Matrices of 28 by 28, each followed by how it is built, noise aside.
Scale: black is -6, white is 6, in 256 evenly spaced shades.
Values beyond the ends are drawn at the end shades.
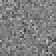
block diagonal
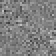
block diagonal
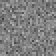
noise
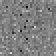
sparse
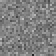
noise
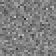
noise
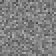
noise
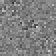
block diagonal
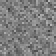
Toeplitz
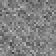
Toeplitz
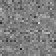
uneven rows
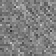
Toeplitz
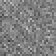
Toeplitz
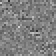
block diagonal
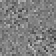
block diagonal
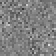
block diagonal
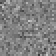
block diagonal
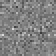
uneven rows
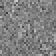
block diagonal
